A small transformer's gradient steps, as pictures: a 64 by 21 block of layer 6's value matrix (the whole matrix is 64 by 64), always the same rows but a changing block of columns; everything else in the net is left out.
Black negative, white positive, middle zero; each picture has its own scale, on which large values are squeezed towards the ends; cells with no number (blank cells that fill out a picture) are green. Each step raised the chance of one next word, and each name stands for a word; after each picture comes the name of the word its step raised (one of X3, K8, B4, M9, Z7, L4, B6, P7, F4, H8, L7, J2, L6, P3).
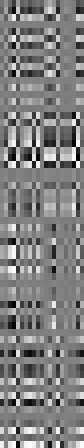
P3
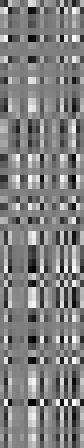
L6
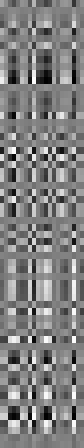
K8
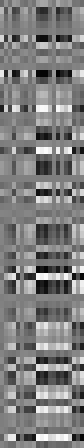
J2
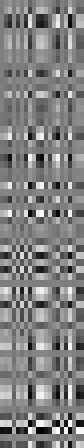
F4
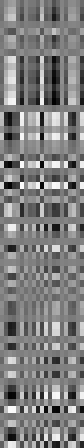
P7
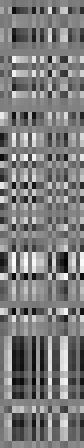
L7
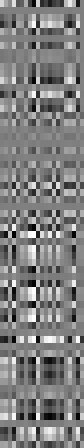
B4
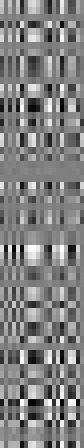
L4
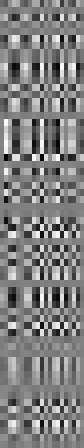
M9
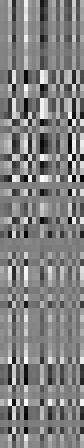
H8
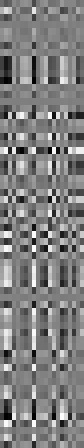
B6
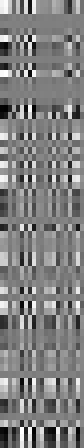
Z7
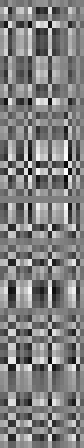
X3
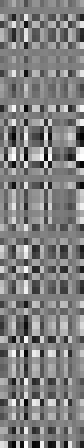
P3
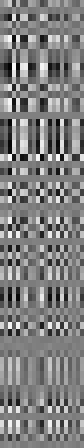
M9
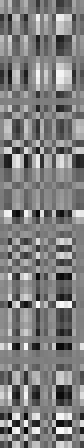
F4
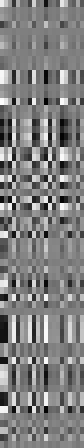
P7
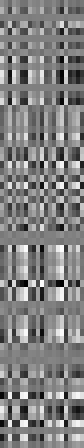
P7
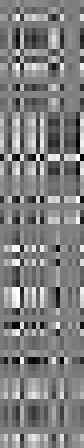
M9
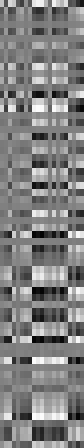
B4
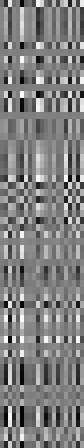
B4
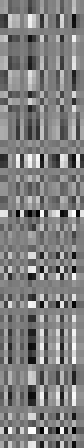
F4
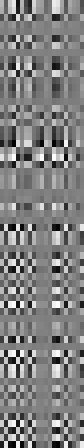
P3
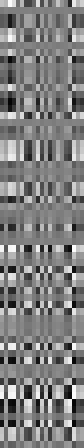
L4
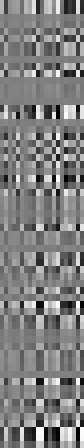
Z7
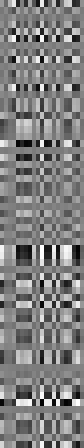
L4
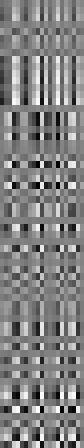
P7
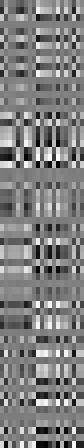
P3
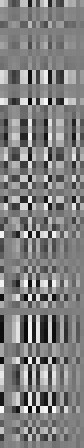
P7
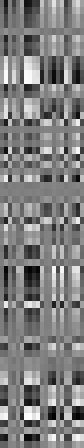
H8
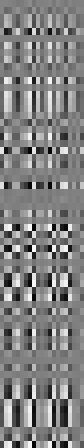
B6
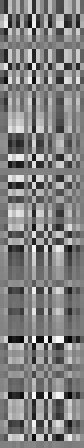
K8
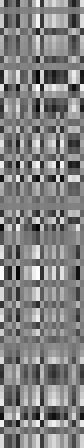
H8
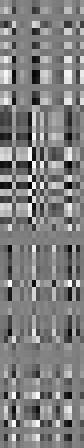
P7
